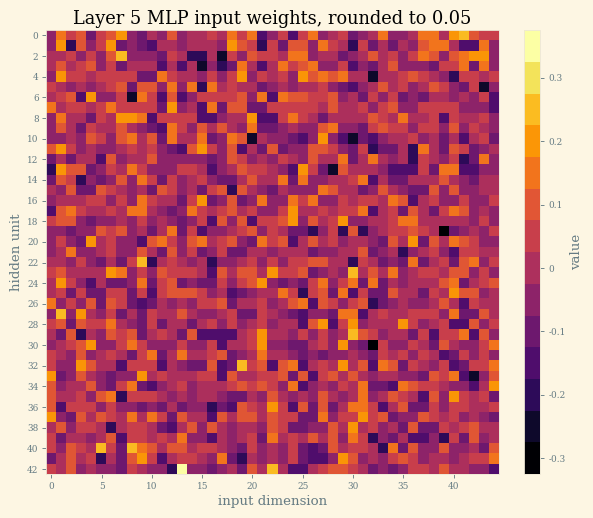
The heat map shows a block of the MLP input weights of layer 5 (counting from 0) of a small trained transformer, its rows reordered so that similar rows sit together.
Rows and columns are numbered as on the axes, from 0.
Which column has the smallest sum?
32
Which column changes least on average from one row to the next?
38
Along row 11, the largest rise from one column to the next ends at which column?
37
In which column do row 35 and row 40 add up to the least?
7
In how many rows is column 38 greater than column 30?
20
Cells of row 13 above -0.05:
24
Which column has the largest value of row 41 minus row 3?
17
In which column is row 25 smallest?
25
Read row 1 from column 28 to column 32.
0.05 0 -0.2 0.05 -0.1
